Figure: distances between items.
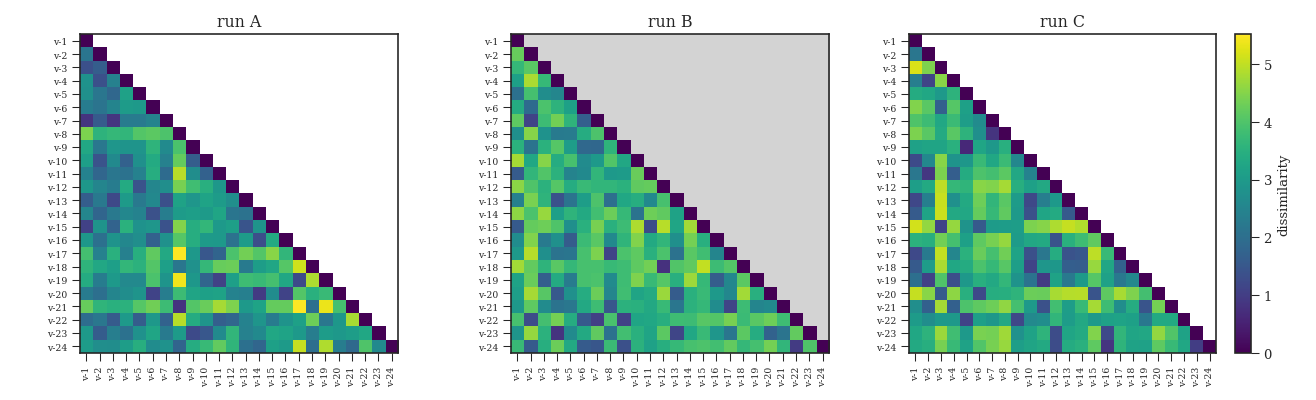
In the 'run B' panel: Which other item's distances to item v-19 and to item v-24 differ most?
v-22
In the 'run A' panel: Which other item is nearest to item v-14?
v-20
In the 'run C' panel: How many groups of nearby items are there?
6
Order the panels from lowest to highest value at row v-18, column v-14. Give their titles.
run C, run A, run B
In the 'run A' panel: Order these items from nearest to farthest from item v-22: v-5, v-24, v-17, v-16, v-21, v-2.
v-5, v-2, v-16, v-17, v-24, v-21
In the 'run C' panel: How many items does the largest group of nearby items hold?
6
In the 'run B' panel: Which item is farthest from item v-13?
v-2
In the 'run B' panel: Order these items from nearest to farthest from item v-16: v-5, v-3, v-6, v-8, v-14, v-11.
v-5, v-3, v-8, v-11, v-6, v-14
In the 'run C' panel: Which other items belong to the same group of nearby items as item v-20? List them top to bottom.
v-3, v-6, v-15
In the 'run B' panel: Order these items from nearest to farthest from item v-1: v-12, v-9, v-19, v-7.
v-19, v-9, v-7, v-12
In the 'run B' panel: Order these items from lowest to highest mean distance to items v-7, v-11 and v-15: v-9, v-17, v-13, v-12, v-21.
v-9, v-13, v-21, v-17, v-12
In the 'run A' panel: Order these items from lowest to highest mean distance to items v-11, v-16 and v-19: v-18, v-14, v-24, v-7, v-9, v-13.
v-7, v-14, v-9, v-13, v-24, v-18
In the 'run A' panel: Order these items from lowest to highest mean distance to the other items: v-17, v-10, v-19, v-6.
v-10, v-6, v-19, v-17
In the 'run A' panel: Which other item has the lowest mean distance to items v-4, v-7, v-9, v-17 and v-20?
v-2
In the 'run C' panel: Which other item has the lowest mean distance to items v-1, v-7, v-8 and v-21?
v-19
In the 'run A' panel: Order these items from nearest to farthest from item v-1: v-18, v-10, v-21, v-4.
v-4, v-10, v-18, v-21
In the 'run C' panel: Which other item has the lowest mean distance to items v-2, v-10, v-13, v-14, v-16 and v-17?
v-1
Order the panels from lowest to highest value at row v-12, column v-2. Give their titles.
run A, run C, run B
